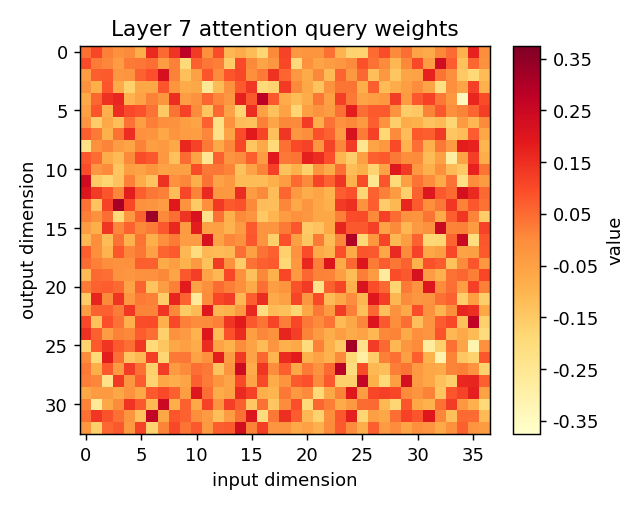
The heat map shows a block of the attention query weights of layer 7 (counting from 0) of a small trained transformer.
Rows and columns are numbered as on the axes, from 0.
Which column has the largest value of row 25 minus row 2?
24
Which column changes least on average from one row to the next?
22
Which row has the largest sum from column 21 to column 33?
18
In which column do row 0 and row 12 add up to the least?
25
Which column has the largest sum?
14
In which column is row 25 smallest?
35
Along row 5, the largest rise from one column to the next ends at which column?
15
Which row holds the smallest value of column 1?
30
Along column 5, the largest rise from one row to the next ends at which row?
32
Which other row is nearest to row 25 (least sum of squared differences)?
16
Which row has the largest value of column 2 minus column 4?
26
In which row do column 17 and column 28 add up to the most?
10
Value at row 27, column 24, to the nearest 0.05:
-0.2
